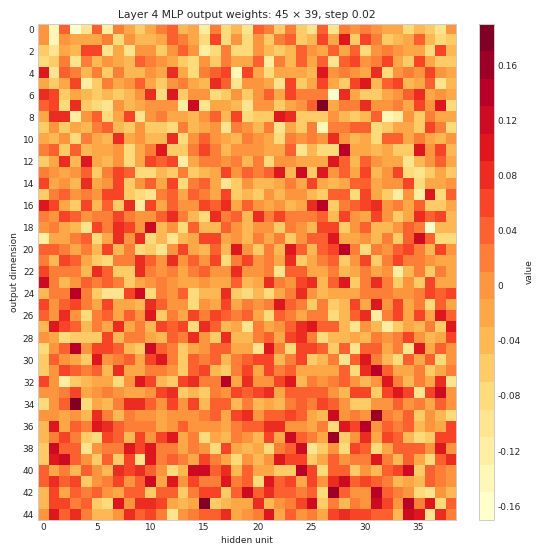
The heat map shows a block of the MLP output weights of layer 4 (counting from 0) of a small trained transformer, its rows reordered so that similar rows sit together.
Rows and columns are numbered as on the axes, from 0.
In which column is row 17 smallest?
15
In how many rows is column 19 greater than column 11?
19
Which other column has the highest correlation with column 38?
2
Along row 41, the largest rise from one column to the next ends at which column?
21
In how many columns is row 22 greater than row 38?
17
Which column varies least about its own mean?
20
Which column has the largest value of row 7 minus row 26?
26
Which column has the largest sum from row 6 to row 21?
28
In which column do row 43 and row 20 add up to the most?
34
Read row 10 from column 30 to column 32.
-0.02 -0.08 0.04
